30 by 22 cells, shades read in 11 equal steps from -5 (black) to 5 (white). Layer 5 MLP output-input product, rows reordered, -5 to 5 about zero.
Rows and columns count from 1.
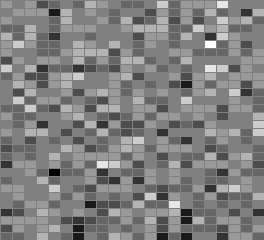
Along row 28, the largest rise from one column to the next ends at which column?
17
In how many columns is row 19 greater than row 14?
6
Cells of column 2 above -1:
20
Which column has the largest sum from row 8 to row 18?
18
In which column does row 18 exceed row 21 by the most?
12
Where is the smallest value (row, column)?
22, 5
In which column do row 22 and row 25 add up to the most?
13
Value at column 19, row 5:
3
